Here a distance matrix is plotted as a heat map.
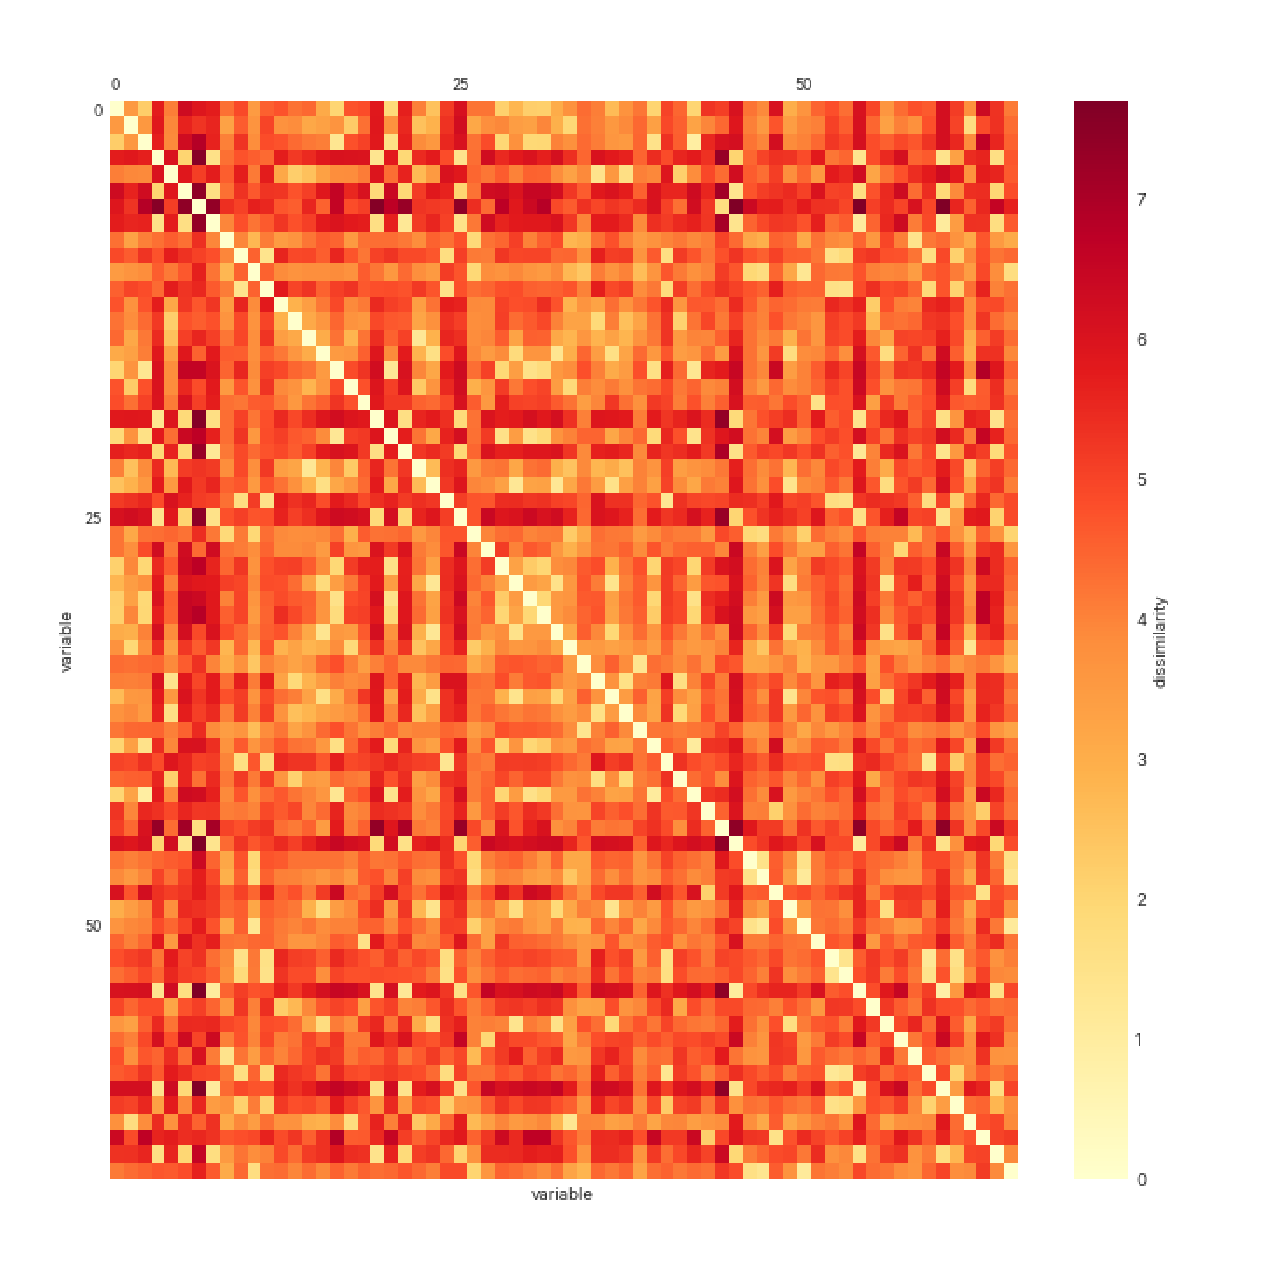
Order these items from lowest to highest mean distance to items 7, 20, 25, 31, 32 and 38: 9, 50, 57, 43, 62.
50, 62, 9, 43, 57
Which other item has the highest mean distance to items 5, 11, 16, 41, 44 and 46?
63
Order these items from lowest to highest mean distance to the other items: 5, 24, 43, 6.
43, 24, 5, 6
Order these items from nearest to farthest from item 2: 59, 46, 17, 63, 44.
46, 17, 59, 44, 63
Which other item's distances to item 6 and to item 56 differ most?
29
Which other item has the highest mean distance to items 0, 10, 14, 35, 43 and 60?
6
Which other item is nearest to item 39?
42
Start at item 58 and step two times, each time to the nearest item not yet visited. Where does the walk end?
26
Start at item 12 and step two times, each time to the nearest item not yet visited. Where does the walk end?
13
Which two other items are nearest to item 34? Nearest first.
38, 10
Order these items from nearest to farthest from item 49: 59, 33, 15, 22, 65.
15, 22, 33, 65, 59
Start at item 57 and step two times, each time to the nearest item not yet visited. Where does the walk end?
33
